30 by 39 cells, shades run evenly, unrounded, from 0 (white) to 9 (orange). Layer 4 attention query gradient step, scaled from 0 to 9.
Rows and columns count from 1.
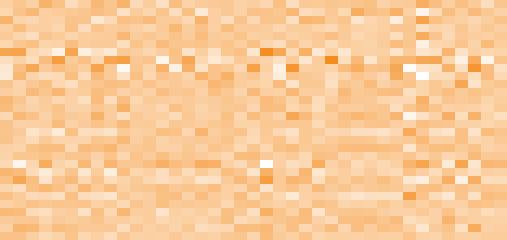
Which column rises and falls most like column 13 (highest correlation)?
38
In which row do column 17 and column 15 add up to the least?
7
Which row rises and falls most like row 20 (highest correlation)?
26
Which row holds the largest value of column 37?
9
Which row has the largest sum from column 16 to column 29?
15
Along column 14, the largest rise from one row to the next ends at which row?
10
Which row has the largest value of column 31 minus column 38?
8
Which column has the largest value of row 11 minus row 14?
36
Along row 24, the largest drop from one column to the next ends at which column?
21
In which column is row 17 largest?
32
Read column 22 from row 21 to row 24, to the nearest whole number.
4 4 4 4
